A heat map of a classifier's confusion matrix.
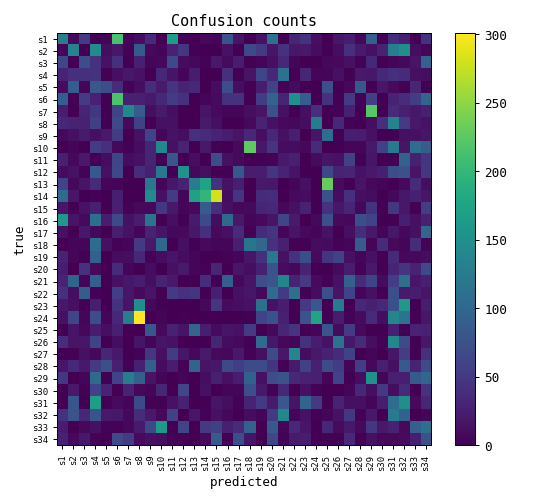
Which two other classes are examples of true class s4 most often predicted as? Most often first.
s21, s19
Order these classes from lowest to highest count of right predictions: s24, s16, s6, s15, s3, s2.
s15, s3, s16, s2, s24, s6
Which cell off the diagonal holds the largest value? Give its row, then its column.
s24, s8
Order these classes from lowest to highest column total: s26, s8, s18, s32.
s26, s18, s8, s32
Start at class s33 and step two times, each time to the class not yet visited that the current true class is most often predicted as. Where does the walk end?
s18
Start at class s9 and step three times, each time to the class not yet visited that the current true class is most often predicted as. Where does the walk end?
s14
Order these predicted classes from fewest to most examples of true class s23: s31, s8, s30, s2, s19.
s2, s30, s31, s19, s8
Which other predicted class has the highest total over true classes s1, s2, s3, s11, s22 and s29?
s6
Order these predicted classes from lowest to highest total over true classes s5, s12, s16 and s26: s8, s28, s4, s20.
s8, s20, s28, s4
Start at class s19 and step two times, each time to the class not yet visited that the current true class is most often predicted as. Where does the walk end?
s34
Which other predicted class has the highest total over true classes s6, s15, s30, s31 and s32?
s4
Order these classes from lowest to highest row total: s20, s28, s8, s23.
s20, s8, s23, s28
